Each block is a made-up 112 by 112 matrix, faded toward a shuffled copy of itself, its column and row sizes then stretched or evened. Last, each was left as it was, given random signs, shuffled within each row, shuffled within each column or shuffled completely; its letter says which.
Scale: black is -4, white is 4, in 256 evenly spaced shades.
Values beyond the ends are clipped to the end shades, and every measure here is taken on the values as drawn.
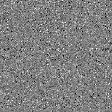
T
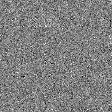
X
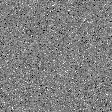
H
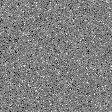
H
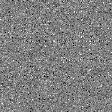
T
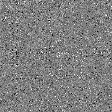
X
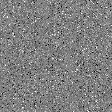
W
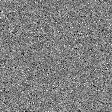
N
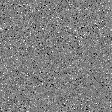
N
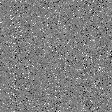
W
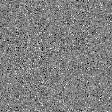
T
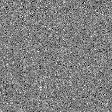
X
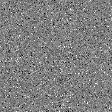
X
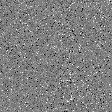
W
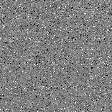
N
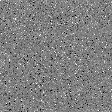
W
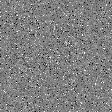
W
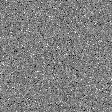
H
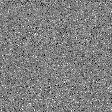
N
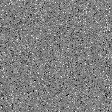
W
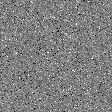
H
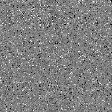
T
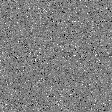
N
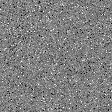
H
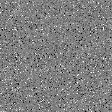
X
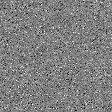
N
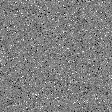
H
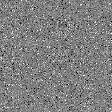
T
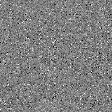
T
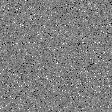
N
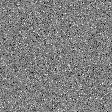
H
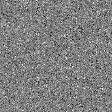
W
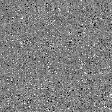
T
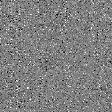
T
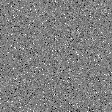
W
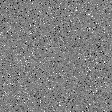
H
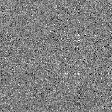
T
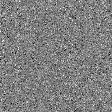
W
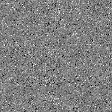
T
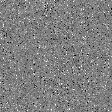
W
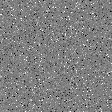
H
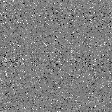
T
